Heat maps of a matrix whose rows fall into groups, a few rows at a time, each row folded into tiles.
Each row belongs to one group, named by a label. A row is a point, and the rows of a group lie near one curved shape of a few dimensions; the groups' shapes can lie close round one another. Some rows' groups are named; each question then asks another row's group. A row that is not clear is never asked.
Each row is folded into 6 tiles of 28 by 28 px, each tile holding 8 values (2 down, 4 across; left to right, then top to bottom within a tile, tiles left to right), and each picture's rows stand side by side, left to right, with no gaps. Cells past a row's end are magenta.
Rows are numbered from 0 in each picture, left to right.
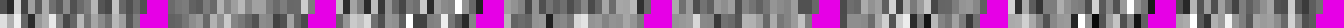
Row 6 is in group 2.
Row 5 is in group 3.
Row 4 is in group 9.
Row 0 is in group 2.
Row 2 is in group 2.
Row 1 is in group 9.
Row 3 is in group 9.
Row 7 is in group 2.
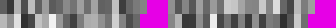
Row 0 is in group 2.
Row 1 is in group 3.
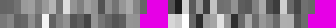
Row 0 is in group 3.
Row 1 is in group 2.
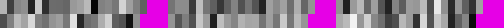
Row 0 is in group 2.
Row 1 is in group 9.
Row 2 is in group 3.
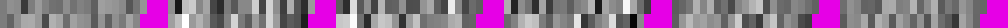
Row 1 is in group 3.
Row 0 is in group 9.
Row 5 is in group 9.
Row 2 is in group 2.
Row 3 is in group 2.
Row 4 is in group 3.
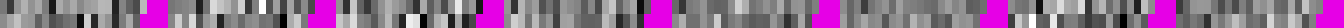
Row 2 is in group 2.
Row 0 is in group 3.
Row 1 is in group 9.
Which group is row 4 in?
3
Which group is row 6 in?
9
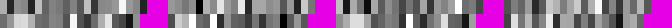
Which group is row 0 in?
2
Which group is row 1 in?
9
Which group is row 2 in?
2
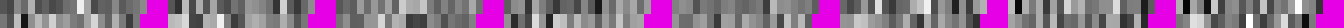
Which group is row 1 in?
2
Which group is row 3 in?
9
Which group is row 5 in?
3
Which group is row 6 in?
3
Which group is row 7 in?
2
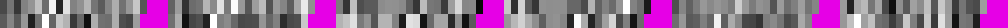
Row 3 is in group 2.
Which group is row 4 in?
3
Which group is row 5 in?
3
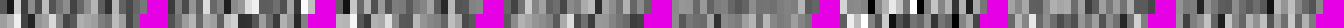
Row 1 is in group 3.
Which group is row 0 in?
2
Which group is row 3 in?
3
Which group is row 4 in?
9
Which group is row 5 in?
9
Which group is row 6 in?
9
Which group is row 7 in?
9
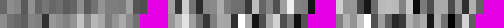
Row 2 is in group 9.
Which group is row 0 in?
9
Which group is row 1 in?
2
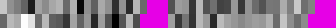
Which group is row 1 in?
9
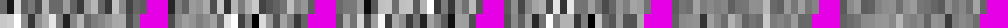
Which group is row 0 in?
2
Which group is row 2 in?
9
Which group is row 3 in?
3
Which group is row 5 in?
9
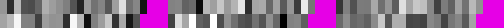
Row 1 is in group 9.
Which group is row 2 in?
3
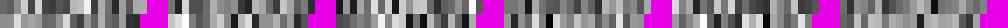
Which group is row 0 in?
3
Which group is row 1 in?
2
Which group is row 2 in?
3
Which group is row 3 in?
9
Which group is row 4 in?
9
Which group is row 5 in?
2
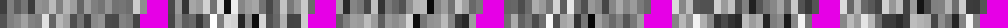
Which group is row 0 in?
9
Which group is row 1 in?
3
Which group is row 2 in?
2
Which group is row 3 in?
3
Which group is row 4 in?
9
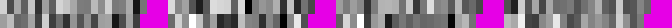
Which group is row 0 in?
3
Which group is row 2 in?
9
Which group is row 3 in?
2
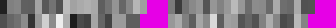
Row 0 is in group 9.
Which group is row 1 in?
3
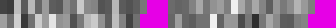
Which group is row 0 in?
2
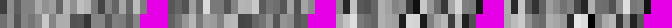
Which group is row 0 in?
3
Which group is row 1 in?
3
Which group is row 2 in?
2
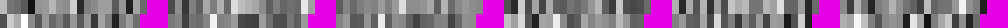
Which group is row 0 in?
9
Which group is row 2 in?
3
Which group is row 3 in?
2
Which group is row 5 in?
2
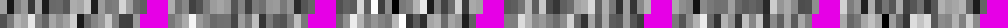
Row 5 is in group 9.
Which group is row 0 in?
2
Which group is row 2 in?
3
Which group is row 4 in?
9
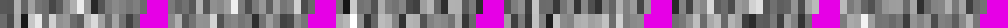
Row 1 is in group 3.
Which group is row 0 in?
2
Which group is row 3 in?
9
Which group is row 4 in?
3
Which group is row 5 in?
9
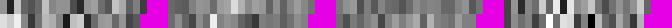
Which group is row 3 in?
3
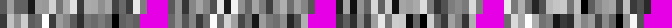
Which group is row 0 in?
9
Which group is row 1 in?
3
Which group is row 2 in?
3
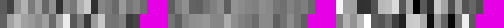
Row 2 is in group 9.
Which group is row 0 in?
3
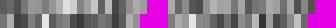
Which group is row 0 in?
3
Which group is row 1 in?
9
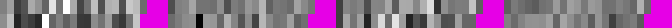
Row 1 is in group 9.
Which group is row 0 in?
3
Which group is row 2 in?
9
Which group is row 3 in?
9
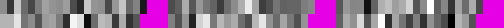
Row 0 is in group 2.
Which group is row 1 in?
2
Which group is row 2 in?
9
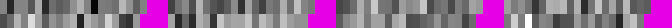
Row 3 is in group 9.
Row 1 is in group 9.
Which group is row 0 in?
2
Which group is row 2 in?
3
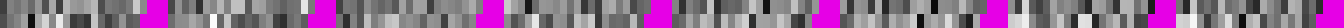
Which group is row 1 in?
9
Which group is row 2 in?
9
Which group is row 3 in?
9
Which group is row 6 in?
2
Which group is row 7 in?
2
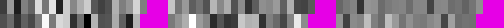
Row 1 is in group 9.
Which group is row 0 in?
3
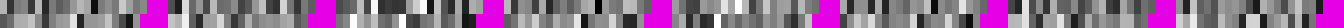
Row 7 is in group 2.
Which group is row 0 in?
2
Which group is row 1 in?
2
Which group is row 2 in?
3
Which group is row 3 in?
2
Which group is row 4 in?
3
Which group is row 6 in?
2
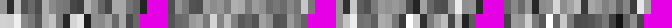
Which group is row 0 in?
2
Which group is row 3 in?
9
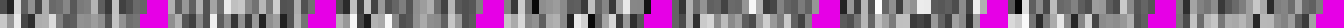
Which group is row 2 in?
2
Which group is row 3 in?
2
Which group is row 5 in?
3
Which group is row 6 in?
2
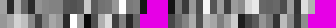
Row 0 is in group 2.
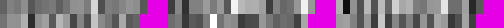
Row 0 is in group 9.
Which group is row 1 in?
3
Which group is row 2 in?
3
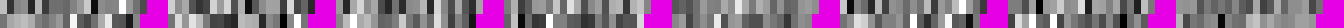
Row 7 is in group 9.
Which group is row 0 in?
2
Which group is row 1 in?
9
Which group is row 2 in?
3
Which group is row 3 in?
3
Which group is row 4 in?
3
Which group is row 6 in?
9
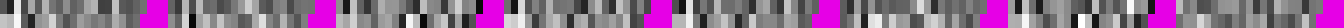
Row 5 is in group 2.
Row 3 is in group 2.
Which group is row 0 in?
2
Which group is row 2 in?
2
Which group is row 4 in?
2
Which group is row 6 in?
2
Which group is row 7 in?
9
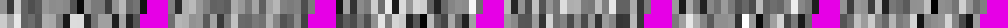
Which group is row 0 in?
2
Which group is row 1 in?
3
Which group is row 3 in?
3
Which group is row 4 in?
2
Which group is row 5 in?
2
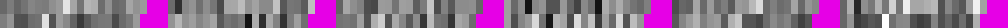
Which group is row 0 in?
3
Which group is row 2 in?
9
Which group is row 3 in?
9
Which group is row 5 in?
3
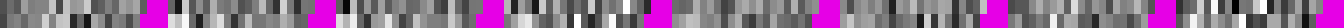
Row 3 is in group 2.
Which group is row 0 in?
3
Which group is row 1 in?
2
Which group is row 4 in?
3
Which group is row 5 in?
3
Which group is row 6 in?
3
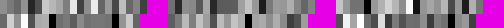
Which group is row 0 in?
9
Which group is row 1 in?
2
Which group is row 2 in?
9
